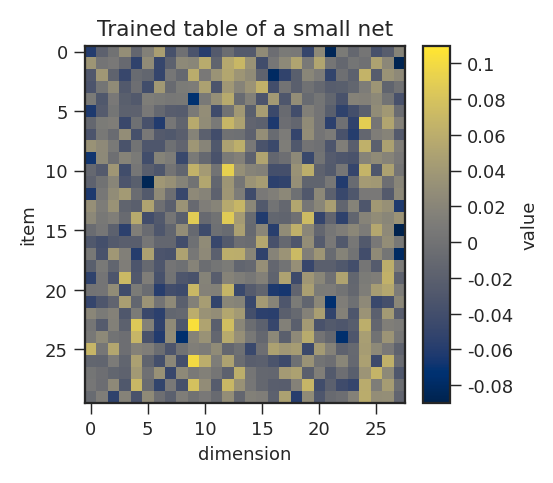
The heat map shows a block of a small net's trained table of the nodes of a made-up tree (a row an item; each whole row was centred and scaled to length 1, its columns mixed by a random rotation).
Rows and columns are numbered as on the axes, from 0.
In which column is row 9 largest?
15
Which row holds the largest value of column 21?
13
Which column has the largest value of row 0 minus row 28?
6
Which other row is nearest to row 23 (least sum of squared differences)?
28
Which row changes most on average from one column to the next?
23
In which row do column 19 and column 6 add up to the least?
18
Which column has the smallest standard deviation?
1
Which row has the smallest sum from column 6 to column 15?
0
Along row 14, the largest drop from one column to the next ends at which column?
20
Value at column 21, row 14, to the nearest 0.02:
-0.02
